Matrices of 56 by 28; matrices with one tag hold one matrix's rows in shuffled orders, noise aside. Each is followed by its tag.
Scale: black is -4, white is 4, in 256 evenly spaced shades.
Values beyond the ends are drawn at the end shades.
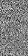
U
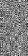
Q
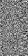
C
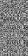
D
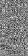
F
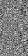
C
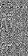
U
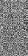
D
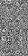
U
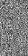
U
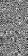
Q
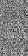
D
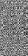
D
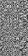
C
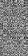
D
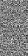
D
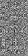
F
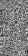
Q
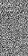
U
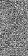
F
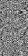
C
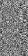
C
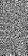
Q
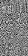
U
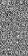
U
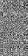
D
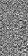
C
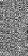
Q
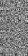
Q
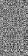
D
